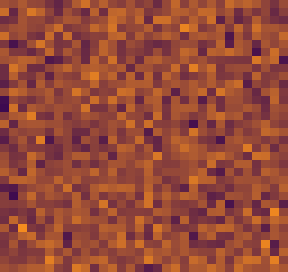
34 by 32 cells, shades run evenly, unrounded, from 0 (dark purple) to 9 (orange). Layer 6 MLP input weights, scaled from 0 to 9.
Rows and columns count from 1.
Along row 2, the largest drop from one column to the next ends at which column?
2
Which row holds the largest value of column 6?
33
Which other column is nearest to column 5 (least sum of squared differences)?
15
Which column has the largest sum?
13
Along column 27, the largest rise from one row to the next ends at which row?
4
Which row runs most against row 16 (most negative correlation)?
9
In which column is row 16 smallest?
22
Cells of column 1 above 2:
29
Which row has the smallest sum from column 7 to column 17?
17
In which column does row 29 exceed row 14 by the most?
3
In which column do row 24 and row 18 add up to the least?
1
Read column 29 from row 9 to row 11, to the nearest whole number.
3 6 4
